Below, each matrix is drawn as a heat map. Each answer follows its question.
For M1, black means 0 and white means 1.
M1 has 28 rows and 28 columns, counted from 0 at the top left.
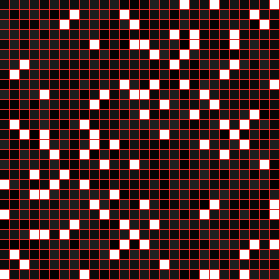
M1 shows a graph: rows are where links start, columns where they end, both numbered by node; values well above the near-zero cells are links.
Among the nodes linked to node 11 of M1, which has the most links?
node 14
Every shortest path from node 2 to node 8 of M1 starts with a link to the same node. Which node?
node 13
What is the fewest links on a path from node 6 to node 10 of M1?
4
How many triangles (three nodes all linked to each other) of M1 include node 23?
1
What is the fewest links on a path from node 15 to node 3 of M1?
7
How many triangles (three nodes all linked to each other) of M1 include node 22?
0
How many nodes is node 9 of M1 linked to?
5
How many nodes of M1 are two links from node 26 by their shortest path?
3
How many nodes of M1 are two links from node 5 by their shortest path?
3
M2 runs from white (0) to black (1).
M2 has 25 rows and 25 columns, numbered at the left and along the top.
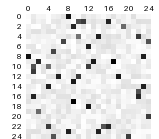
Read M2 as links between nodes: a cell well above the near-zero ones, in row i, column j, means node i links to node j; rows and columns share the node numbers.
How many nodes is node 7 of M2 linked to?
1
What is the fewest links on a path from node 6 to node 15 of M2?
5
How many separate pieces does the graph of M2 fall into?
5
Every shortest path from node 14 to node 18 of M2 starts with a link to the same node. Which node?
node 4
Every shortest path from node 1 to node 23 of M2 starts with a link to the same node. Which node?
node 10
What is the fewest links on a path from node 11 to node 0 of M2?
7
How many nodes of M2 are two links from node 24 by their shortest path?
1
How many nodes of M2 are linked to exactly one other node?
10
